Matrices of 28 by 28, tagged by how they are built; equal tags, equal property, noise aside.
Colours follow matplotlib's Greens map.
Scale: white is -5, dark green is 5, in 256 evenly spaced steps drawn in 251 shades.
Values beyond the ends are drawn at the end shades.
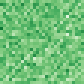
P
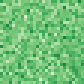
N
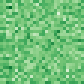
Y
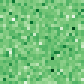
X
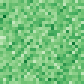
P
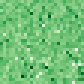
X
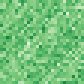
P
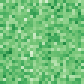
N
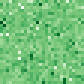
X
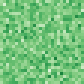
N
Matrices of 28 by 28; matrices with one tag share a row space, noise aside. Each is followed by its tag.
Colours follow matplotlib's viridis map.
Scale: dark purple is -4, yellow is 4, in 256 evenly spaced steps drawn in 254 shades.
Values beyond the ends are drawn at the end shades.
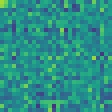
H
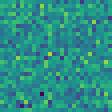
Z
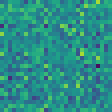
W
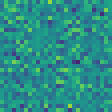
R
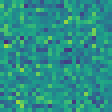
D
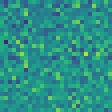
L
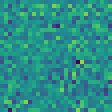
L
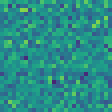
L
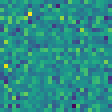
L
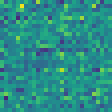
D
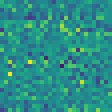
W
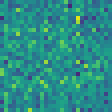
W
